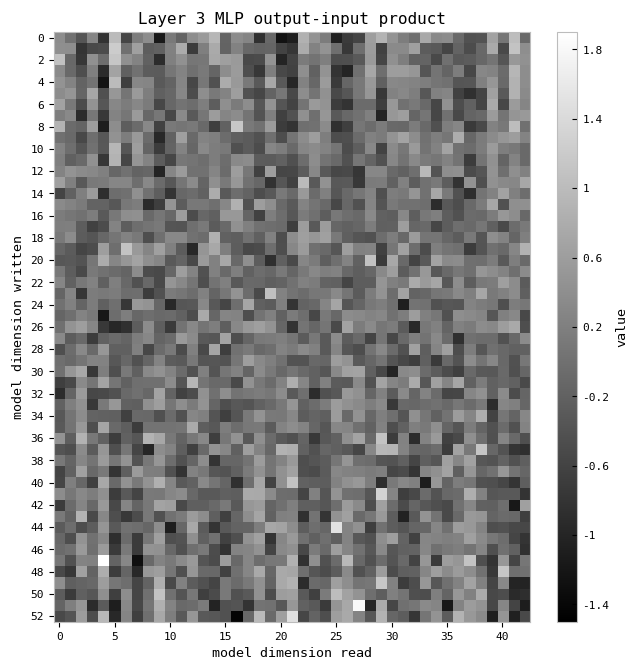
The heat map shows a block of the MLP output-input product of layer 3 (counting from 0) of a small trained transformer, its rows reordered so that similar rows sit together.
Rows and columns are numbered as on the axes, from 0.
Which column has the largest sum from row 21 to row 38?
29
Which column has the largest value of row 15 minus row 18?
16
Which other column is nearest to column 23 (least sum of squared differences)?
11
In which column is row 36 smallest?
32
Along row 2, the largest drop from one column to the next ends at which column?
20
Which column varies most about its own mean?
4
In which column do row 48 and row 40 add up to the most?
21
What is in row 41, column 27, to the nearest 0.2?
0
